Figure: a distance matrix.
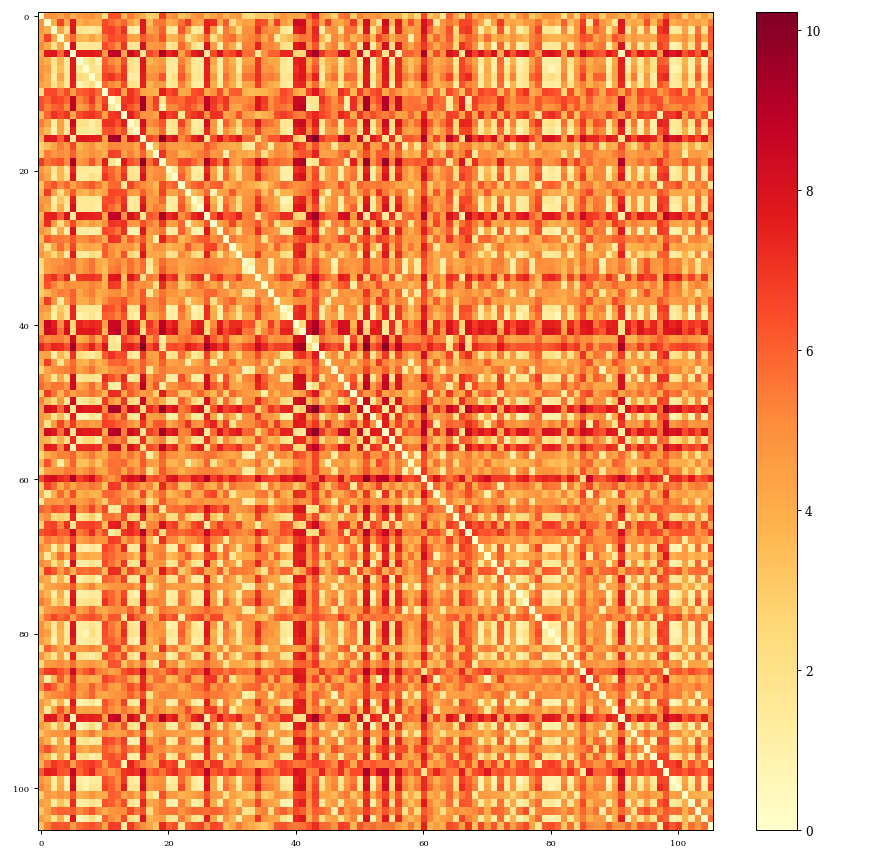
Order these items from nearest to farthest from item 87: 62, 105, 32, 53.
105, 32, 62, 53
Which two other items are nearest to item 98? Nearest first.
85, 60
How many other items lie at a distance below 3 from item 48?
7
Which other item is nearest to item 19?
12
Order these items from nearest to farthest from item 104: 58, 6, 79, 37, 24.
6, 79, 24, 58, 37
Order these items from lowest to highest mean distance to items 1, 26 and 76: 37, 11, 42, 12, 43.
37, 42, 12, 11, 43
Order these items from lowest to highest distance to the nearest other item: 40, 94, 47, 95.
94, 47, 40, 95
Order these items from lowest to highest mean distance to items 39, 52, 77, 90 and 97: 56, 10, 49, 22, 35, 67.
22, 35, 49, 10, 67, 56
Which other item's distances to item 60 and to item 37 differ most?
3
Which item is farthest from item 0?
43
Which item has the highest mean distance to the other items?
60
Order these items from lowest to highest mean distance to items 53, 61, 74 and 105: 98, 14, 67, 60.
14, 67, 98, 60
